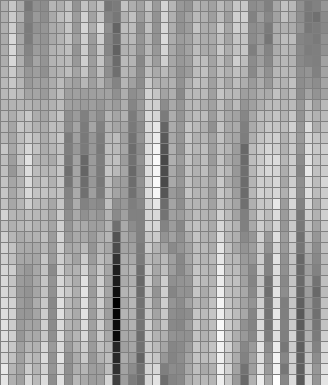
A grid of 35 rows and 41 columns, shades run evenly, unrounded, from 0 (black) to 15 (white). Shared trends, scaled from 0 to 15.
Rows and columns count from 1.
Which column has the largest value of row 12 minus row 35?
15
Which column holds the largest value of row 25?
28
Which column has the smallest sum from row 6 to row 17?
21
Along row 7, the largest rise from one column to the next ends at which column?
16
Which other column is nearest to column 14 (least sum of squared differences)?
5
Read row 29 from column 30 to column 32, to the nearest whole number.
11 10 8
